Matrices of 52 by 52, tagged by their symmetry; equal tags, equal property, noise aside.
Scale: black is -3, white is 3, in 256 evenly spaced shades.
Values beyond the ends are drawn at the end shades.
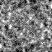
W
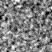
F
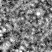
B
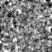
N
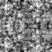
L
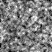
N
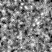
N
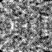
L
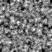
W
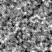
F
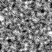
W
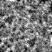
B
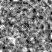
B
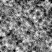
B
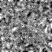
F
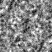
W
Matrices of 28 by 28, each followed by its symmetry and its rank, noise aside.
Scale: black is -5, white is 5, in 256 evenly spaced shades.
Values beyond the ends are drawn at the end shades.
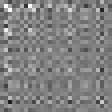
symmetric, rank two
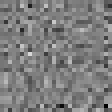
no symmetry, rank four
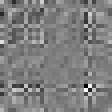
symmetric, rank two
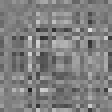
antisymmetric, rank two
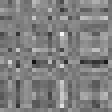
antisymmetric, rank two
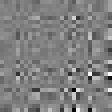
antisymmetric, rank two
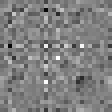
symmetric, rank four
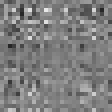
no symmetry, rank four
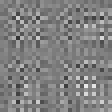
symmetric, rank two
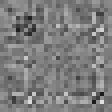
symmetric, rank four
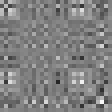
symmetric, rank two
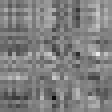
antisymmetric, rank two
